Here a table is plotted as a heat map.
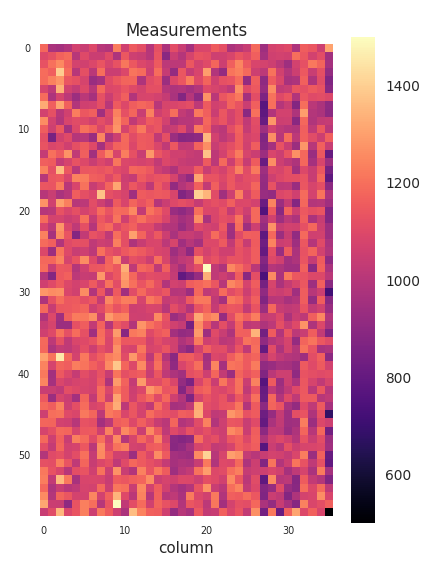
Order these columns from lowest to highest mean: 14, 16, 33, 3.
16, 33, 3, 14
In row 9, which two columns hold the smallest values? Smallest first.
27, 31
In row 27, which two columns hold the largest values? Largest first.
20, 10
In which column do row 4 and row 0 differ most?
35
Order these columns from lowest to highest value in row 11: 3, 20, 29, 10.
29, 3, 10, 20
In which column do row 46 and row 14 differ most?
28
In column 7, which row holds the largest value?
18
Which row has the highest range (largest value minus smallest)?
57
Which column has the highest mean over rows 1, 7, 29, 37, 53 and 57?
2
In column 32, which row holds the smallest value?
38
